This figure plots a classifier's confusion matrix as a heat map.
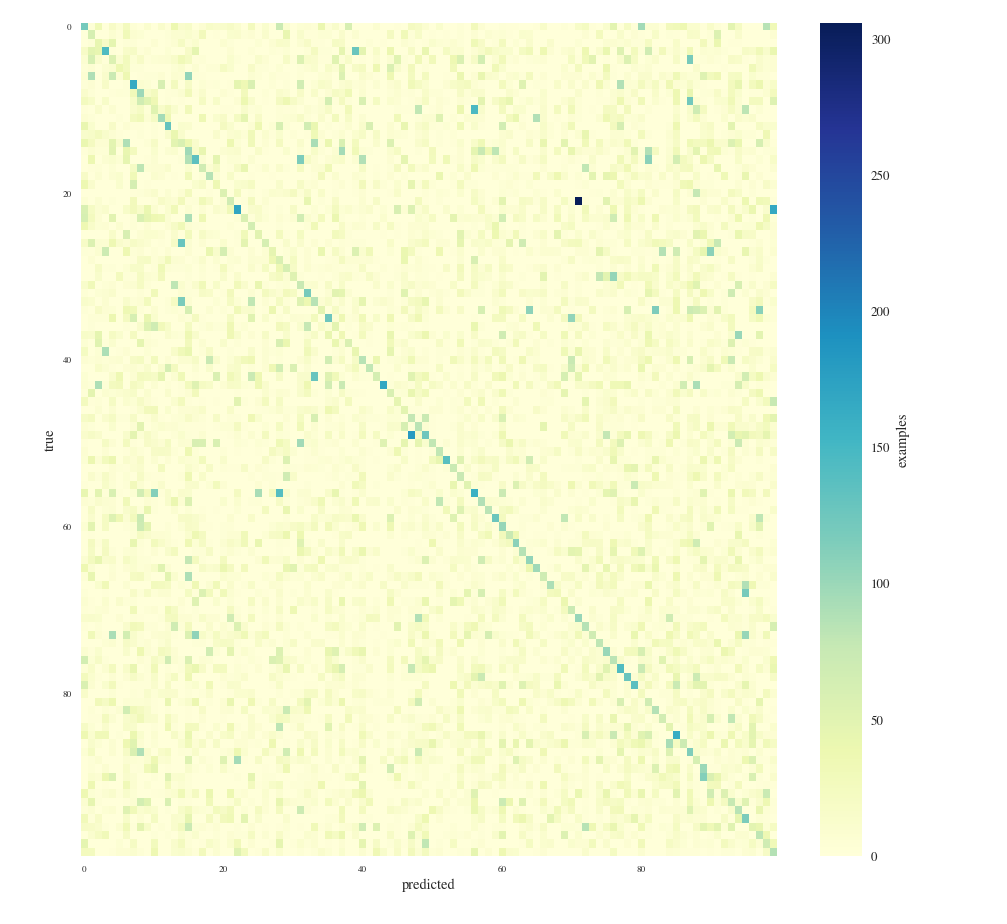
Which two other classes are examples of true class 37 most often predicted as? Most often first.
94, 60
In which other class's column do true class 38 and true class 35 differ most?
70
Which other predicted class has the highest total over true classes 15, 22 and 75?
99
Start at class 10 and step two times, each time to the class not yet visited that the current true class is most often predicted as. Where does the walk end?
28
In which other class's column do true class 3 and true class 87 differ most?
39
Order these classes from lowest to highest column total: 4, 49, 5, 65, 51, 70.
5, 65, 51, 70, 4, 49
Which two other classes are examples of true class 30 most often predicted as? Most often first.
76, 74
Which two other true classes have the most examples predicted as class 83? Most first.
27, 76
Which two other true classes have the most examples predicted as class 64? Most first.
34, 52
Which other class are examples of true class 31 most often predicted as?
13
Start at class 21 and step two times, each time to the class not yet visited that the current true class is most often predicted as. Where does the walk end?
48
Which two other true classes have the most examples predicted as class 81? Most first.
16, 15
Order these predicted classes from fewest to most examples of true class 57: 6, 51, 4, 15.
4, 6, 15, 51
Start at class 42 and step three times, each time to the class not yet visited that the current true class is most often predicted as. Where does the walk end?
6
